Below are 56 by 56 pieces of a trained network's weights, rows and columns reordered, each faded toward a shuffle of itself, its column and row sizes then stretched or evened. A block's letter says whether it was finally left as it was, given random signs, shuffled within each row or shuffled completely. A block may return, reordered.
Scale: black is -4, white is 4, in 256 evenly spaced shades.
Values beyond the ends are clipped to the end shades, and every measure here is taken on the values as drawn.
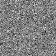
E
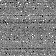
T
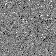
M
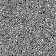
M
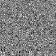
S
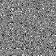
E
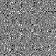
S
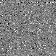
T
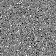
M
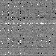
S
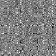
S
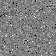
M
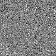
E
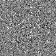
E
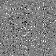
S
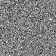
M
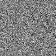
E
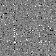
E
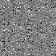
S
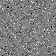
M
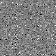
E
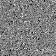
T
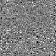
S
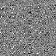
S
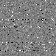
T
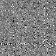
E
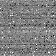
S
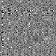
S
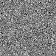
T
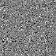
E
